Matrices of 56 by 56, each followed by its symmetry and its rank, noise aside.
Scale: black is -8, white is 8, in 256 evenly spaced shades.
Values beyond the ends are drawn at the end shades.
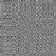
antisymmetric, rank four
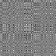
symmetric, rank two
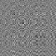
symmetric, rank four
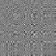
symmetric, rank three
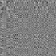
no symmetry, rank three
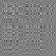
no symmetry, rank two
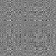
no symmetry, rank three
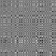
no symmetry, rank two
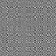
antisymmetric, rank two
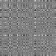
no symmetry, rank two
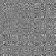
no symmetry, rank four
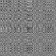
symmetric, rank three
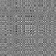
symmetric, rank three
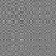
no symmetry, rank two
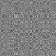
no symmetry, rank four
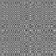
no symmetry, rank two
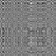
no symmetry, rank two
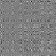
no symmetry, rank three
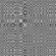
symmetric, rank two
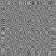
antisymmetric, rank four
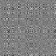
antisymmetric, rank four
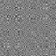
symmetric, rank four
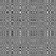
no symmetry, rank two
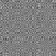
antisymmetric, rank four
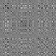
symmetric, rank three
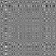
antisymmetric, rank two
